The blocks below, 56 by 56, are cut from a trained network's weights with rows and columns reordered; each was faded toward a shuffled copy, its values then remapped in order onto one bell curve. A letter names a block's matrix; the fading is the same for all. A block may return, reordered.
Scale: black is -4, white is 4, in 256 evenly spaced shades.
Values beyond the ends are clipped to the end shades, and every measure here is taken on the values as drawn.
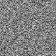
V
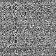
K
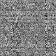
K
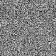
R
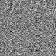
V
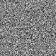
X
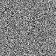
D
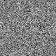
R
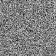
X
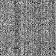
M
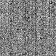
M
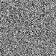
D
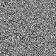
R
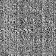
M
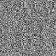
V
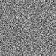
V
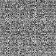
K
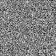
R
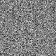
X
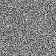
V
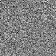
X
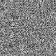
V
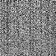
M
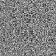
V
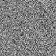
V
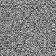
V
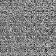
K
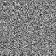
V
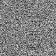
V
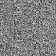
V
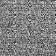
K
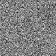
D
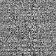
K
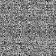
K
